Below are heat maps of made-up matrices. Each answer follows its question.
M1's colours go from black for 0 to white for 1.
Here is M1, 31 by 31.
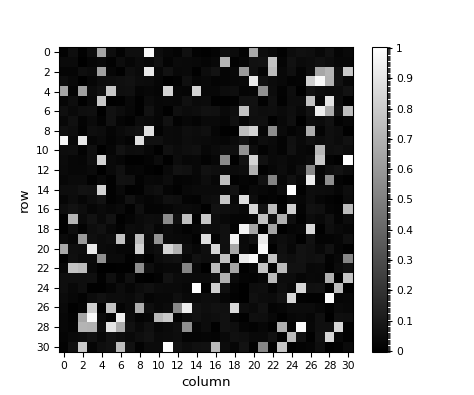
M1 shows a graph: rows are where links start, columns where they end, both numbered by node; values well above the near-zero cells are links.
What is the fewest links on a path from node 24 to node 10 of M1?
5
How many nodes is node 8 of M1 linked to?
5
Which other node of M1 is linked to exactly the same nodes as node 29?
node 25
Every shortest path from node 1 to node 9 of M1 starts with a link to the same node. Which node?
node 22
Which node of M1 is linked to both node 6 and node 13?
node 28
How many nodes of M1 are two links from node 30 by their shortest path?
9
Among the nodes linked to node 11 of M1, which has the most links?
node 20
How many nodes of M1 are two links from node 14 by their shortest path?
8
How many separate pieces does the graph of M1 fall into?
2
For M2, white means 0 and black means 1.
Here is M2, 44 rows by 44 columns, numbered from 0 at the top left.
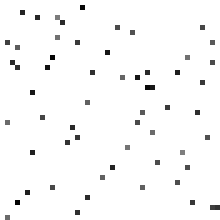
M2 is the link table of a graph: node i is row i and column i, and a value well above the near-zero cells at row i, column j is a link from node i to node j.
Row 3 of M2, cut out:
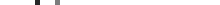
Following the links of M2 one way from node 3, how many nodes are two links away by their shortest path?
2
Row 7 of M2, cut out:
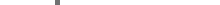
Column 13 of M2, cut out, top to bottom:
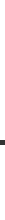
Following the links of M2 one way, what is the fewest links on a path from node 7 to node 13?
4
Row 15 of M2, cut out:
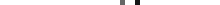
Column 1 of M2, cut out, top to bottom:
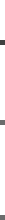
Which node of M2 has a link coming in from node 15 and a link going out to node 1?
node 24
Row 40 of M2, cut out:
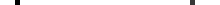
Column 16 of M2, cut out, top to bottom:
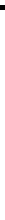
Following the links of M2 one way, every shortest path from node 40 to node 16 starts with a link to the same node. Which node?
node 38
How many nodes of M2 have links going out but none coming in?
1
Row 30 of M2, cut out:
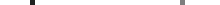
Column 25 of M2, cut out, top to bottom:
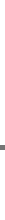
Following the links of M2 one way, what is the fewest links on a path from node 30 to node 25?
6
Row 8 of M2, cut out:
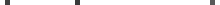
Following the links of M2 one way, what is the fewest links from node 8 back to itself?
7
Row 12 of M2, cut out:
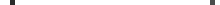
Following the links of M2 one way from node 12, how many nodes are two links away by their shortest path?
2
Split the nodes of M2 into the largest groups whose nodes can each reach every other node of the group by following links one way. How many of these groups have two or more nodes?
4
